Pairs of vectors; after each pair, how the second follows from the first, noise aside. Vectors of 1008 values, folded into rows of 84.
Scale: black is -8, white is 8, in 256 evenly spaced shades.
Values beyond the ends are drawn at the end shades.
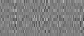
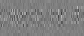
wrapped around, partly zeroed.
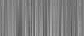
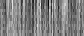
reversed, negated, scaled up.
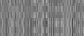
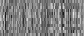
wrapped around, scaled up.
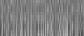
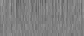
reversed, negated, shrunk.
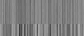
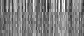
reversed, negated, scaled up.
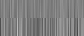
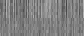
reversed, negated.
